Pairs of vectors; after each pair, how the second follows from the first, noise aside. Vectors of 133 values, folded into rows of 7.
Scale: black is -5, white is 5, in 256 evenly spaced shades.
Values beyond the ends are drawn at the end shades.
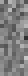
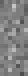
wrapped around, partly zeroed.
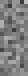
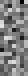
scaled up.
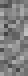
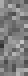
reversed, negated.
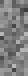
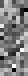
scaled up.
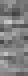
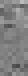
wrapped around, partly zeroed.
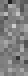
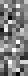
reversed, scaled up.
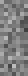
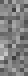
reversed, negated.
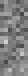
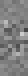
reversed, partly zeroed.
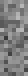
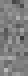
reversed, partly zeroed.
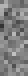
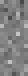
wrapped around, partly zeroed.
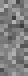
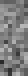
shuffled.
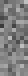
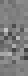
reversed, partly zeroed.
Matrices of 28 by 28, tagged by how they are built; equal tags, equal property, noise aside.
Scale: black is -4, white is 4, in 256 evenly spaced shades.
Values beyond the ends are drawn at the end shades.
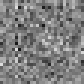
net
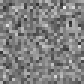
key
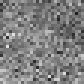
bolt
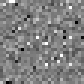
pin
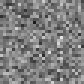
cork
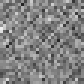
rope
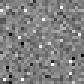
pin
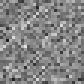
rope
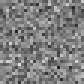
key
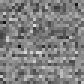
cork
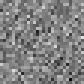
rope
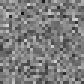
key
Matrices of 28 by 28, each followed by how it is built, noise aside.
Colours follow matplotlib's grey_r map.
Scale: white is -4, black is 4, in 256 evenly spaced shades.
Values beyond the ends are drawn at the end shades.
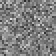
noise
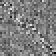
banded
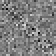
banded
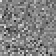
lower triangular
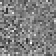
lower triangular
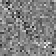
banded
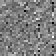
uneven columns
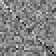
diagonal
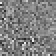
lower triangular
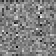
uneven columns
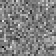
noise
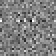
low rank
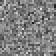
noise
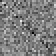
diagonal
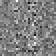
uneven columns
